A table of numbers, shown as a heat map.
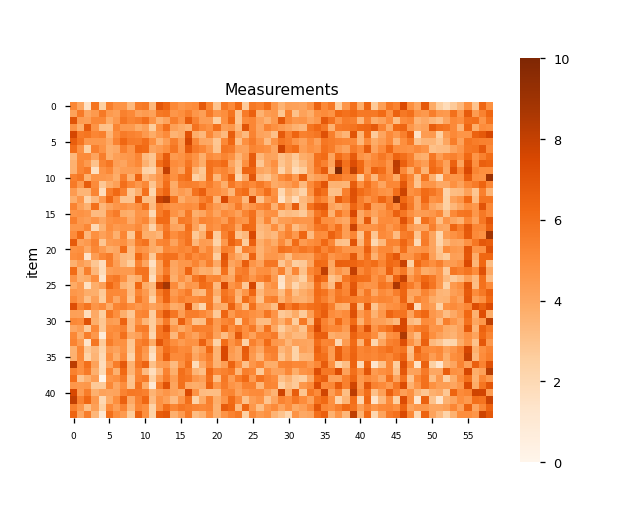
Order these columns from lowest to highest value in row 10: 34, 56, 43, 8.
8, 34, 56, 43
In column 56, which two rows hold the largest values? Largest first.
40, 28
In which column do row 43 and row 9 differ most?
37
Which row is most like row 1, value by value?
7
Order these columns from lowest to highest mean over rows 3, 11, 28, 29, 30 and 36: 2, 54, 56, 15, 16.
54, 15, 56, 16, 2
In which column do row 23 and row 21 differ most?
2
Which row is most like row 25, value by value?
13
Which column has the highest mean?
39
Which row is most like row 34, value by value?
35
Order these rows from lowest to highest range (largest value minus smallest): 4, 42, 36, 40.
42, 40, 4, 36
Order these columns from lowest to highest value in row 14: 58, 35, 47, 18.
58, 47, 18, 35
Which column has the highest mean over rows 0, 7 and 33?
46
